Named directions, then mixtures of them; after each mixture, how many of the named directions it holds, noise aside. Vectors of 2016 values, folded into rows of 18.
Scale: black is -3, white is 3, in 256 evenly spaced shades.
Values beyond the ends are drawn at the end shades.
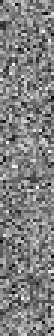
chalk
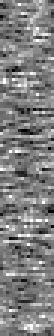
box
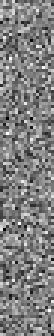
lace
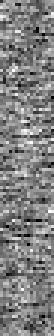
two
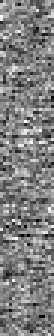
three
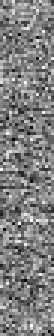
three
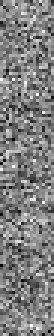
three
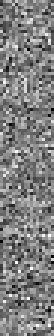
three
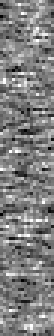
one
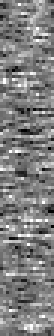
one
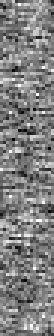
two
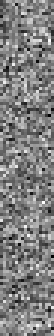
three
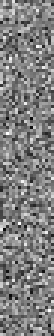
one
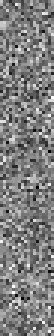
one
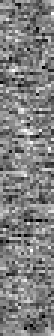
three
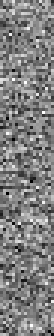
three
